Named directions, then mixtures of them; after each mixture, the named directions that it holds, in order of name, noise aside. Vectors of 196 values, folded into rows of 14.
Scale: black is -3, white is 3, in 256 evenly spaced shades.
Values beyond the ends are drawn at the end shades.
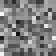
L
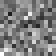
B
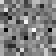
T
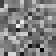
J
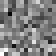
B, J, T.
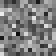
L.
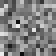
J, L, T.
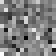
B, T.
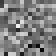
J.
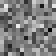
B, J, T.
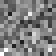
B.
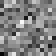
B, J, L.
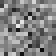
J.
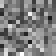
B, J, L.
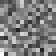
B, J, L.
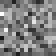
B, L, T.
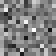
J, T.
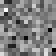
L, T.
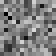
B, T.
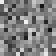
T.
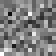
B.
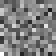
B, J, L.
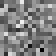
J.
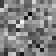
B, J.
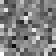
B, L, T.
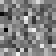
B, L, T.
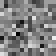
J, L.
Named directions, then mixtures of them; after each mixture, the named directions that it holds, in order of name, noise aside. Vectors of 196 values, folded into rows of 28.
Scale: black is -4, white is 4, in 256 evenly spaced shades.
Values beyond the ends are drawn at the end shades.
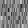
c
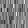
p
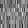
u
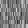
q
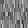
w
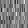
p, u.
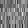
u.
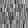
p, w.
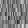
c, q.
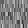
w.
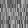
q, u.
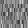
c, w.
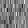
p.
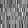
u.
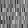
p, u.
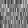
c, q.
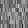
u.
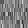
w.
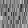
c.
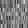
p, u.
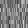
q, u.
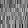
u.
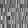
c, u.
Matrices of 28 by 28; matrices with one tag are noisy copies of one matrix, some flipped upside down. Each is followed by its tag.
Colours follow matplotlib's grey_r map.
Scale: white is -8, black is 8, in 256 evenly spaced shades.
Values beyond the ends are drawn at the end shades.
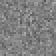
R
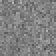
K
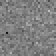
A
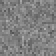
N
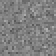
N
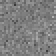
A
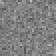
R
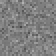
R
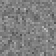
N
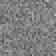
A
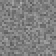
K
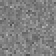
N
